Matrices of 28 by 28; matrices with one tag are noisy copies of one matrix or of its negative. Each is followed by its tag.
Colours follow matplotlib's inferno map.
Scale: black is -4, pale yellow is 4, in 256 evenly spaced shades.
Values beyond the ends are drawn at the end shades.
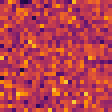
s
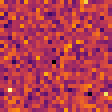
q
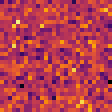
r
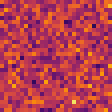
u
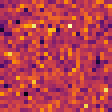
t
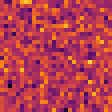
s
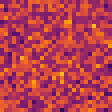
u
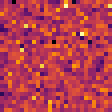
t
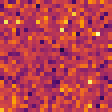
r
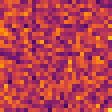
t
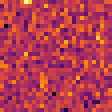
s
